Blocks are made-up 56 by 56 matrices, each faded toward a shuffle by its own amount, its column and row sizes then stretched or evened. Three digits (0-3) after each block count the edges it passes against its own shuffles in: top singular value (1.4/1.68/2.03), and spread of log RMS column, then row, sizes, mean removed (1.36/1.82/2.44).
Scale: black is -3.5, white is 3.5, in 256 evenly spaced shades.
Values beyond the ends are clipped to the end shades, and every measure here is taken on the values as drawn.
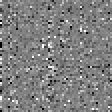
2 2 0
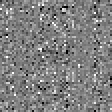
0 3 0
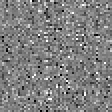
2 2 0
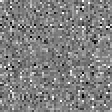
2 1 1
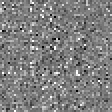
1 2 1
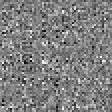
1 2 2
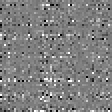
1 3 3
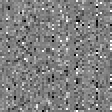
1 3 0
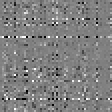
3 3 3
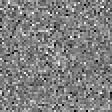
1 0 0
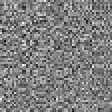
3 2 1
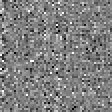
2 2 0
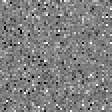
0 2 1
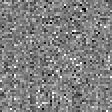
1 1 0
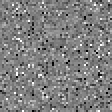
0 2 0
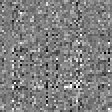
2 3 2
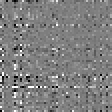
3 3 3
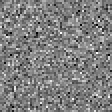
0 0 0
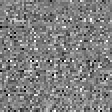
0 1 3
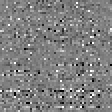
2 2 3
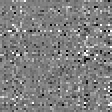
1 2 3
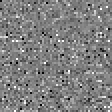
0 0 2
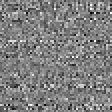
3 0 3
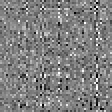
3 3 1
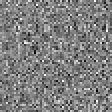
3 2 1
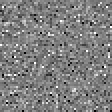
0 0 2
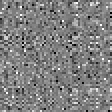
3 1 0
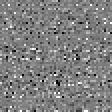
1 1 3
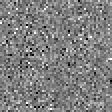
1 1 0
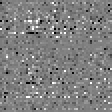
0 1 3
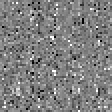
2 2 0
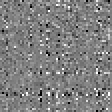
2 3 2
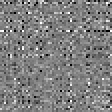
3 2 3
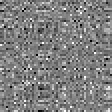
3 1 1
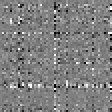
2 3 3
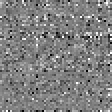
0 2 3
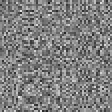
3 1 1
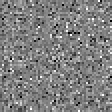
2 2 0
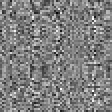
3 3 1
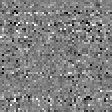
0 1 3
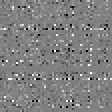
1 1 3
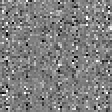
0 3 1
